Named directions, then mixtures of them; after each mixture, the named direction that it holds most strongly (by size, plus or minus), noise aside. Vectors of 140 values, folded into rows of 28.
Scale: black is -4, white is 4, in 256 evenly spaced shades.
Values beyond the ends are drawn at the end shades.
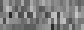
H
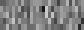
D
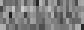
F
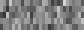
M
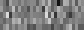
D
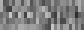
H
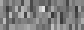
H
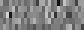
F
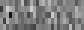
H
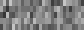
M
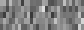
M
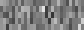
D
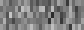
D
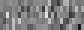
D
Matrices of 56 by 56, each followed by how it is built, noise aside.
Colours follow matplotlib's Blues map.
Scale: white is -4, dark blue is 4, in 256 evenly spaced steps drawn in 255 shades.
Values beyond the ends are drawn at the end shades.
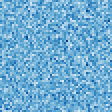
repeating rows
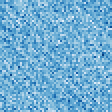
Toeplitz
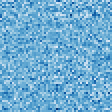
low rank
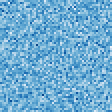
noise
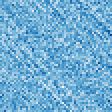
Toeplitz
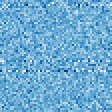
uneven rows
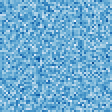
repeating rows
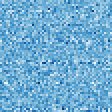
uneven rows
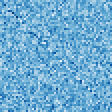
diagonal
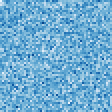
noise
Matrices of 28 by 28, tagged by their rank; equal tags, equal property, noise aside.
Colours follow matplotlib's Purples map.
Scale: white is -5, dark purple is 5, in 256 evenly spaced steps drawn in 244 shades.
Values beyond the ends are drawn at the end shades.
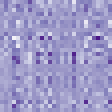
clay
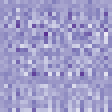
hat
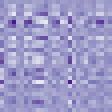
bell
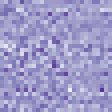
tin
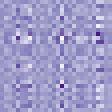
bell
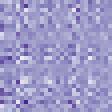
clay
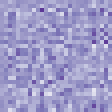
hat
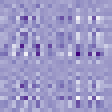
bell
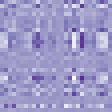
bell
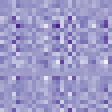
bell
